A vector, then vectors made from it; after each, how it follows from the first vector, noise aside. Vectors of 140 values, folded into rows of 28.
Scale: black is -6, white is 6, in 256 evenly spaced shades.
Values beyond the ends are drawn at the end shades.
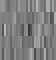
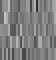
wrapped around, negated.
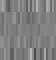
partly zeroed.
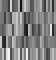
reversed, scaled up.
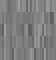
shrunk.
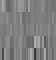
partly zeroed.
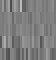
reversed, negated, partly zeroed.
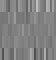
partly zeroed.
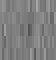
shrunk.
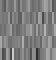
wrapped around.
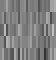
wrapped around.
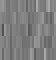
shrunk.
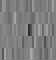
partly zeroed.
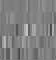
reversed, negated, partly zeroed.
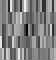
reversed, scaled up.
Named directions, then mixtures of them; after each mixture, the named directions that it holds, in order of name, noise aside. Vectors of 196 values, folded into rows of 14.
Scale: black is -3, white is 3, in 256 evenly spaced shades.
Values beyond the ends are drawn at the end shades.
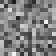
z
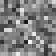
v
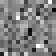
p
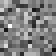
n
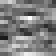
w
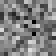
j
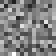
z.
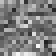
p, v, w.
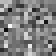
n, z.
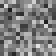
z.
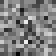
v.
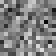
v, z.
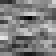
w.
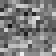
n, w.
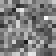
j, n, v.
